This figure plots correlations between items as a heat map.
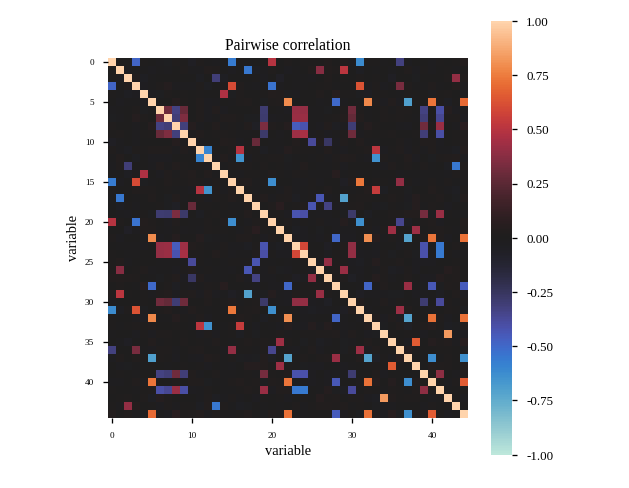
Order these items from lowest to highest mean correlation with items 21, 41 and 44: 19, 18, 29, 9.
9, 29, 18, 19
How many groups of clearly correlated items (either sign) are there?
10
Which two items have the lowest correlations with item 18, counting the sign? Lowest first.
25, 27
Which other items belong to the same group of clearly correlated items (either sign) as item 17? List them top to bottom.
1, 26, 29
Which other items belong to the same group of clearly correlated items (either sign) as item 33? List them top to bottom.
11, 12, 16
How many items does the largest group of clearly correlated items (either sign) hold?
10
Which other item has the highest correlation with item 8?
41
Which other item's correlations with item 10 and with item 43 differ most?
13
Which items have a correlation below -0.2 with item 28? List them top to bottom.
5, 22, 32, 40, 44
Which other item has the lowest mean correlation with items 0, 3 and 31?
20
